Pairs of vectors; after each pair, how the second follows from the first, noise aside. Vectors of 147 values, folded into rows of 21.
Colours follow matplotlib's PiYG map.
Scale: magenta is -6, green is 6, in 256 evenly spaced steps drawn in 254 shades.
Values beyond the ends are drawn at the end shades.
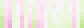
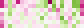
reversed, negated, scaled up.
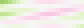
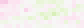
negated, shrunk.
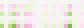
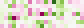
wrapped around, negated, scaled up.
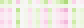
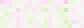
negated, shrunk.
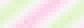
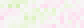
wrapped around, negated, shrunk.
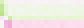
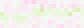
wrapped around, negated, shrunk.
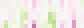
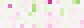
reversed, partly zeroed.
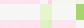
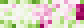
negated, scaled up.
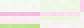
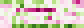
wrapped around, negated, scaled up.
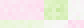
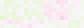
negated, shrunk.
